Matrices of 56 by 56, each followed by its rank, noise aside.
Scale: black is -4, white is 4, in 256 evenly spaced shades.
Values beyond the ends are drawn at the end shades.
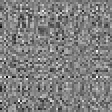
eight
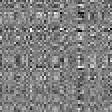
four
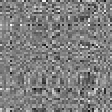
four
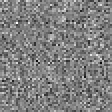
twelve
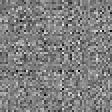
six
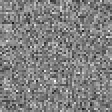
twelve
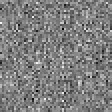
eight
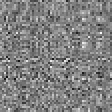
six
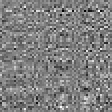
six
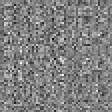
eight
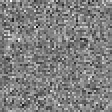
sixteen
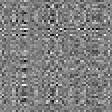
four
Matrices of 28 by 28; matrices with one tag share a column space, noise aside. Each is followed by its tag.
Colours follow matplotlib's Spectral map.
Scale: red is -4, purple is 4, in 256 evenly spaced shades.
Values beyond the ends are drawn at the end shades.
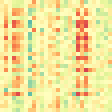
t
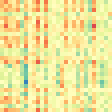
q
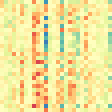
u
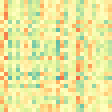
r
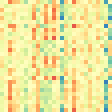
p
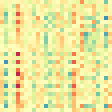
u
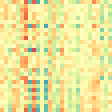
p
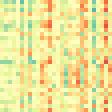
q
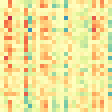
t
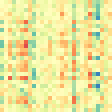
r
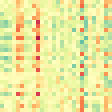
t
